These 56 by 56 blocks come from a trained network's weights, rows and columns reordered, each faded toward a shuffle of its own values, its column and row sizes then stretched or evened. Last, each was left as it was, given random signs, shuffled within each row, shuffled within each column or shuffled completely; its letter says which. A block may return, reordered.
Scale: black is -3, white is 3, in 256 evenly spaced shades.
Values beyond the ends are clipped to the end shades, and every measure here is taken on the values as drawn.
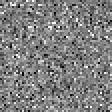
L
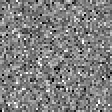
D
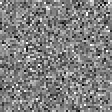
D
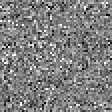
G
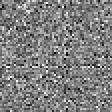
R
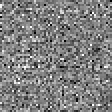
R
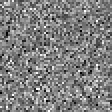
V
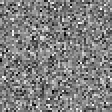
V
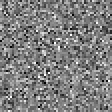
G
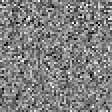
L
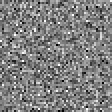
V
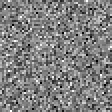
D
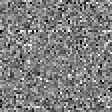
G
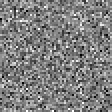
V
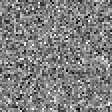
V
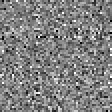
G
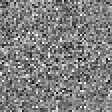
G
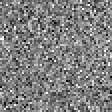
D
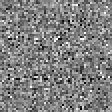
G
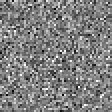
L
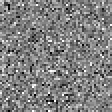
G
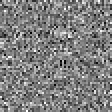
R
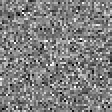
L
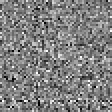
G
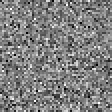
L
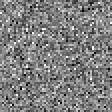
D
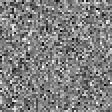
V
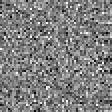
R
